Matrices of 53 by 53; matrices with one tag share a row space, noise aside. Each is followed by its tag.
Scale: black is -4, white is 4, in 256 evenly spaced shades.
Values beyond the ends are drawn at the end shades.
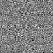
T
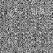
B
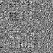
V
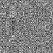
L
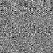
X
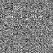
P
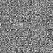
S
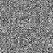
S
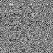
V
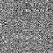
P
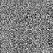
S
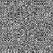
T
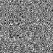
V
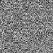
P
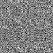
T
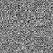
T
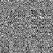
B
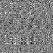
V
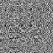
V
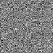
B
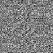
T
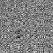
T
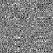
T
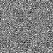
S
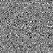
S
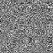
S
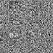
V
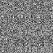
B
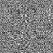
T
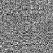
P
